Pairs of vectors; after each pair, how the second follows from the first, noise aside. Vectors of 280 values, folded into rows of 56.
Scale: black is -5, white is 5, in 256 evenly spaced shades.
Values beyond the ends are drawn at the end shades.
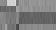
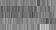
reversed, shrunk.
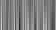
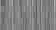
reversed, shrunk.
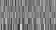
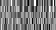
reversed, scaled up.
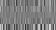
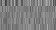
reversed, negated, shrunk.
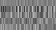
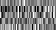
scaled up.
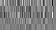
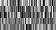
scaled up.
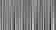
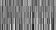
negated.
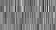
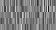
negated.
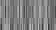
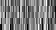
scaled up.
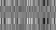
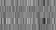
shrunk.
